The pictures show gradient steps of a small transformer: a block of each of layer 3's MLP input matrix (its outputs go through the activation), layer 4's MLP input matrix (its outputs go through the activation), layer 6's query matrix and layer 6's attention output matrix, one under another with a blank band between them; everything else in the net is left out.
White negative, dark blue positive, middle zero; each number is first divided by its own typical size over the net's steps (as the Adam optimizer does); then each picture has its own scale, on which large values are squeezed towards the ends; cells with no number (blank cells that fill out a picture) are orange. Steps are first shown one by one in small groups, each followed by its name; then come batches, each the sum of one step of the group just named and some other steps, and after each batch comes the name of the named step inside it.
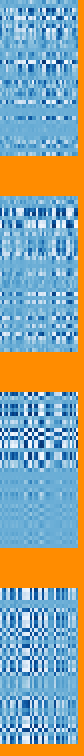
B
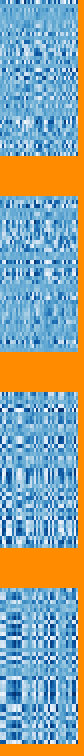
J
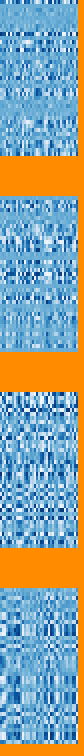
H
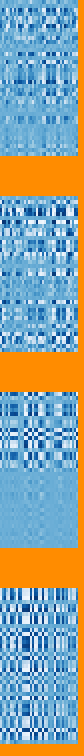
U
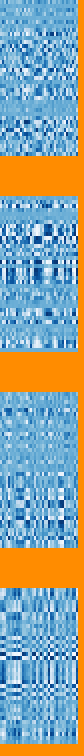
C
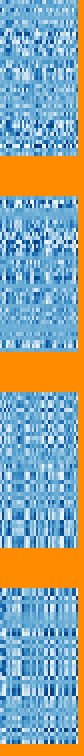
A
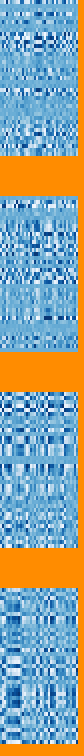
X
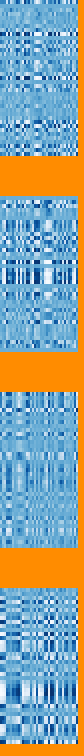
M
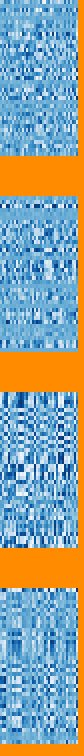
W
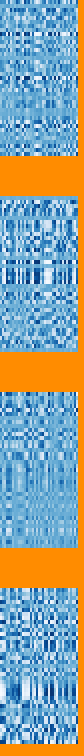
M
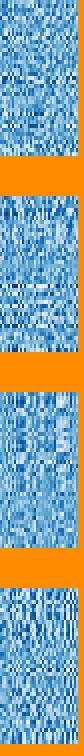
A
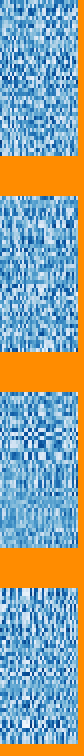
B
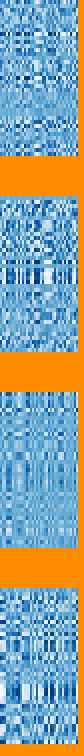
M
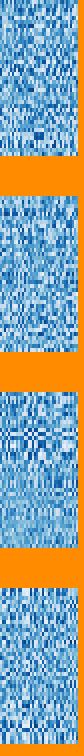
B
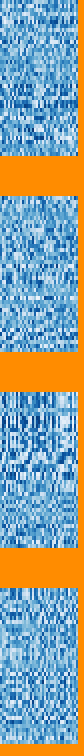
W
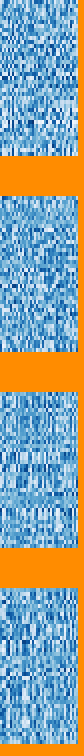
X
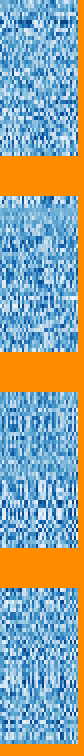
C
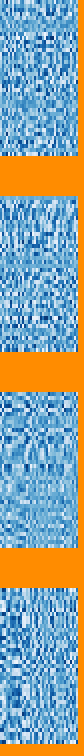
X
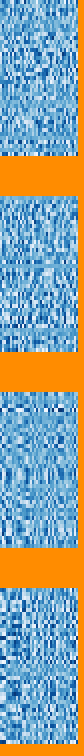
J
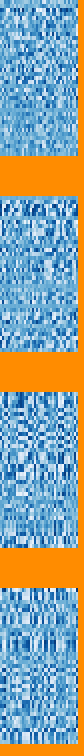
W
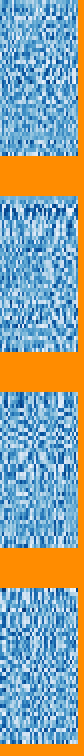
W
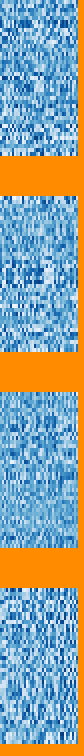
M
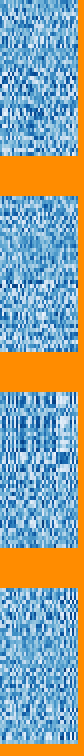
C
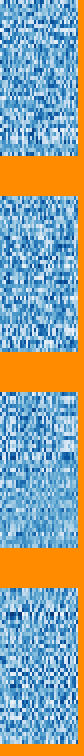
H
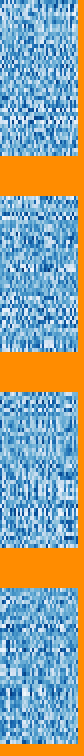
X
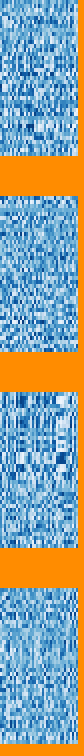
W
